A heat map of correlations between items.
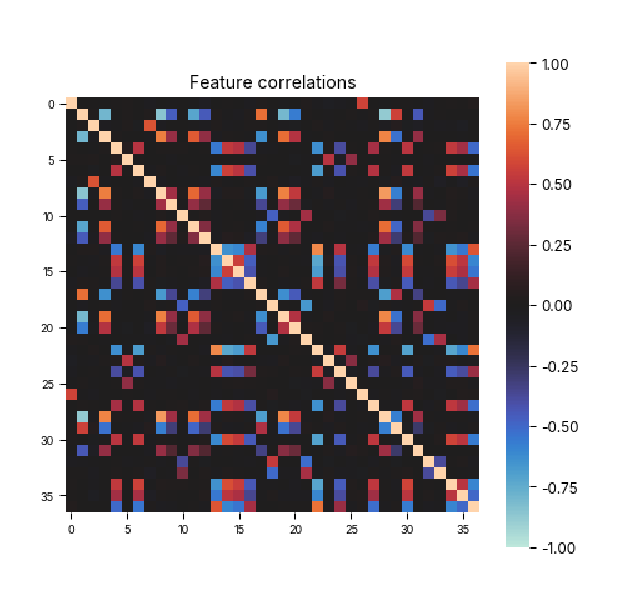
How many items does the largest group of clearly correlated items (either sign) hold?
13
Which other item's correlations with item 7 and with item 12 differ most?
2
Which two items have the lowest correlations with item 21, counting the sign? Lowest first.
18, 32
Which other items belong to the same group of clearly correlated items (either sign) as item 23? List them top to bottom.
5, 25
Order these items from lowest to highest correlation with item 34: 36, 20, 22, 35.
22, 36, 20, 35
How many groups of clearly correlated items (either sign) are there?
6
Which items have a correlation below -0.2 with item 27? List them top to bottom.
13, 16, 22, 24, 36
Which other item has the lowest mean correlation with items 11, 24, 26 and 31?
1
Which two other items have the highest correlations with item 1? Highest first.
17, 29
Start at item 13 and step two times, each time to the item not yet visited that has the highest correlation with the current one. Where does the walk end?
36
